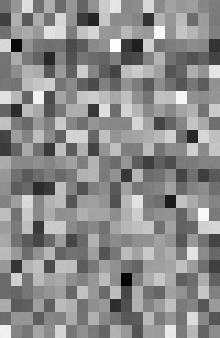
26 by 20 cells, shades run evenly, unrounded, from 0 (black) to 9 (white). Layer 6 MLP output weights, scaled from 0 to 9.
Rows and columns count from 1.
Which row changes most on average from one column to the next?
2
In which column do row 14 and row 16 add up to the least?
16
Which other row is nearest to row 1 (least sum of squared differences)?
25
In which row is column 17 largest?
8
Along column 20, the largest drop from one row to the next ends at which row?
19
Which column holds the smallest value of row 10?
15
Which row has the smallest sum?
5
